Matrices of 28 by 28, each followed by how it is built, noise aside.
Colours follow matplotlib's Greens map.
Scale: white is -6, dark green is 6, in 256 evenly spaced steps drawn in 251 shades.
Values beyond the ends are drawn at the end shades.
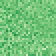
lower triangular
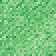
Hankel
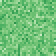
noise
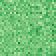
low rank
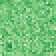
blocks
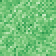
Hankel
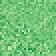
lower triangular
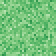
noise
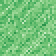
Hankel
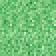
repeating columns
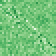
banded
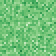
noise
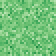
repeating columns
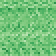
repeating columns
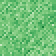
Hankel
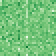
uneven columns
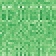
low rank
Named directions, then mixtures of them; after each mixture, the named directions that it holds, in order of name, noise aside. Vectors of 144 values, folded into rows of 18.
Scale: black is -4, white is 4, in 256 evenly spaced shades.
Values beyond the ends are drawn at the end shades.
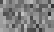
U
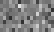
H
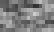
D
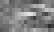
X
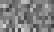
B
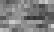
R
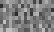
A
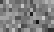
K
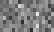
H.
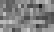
B, D, R.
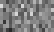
A.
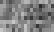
B, R, U.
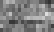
R.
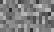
H, U, X.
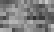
R.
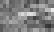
X.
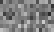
H, R, U.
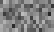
U.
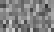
A, B, H.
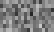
A.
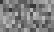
D, K, U.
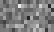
H, U.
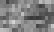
R.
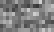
D.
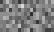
H, K.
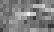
X.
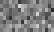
H.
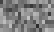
D, U.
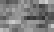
R.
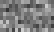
B, D.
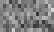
H, K, X.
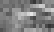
X.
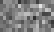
H, X.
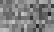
R, U.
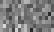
B, H, U.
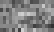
B, X.
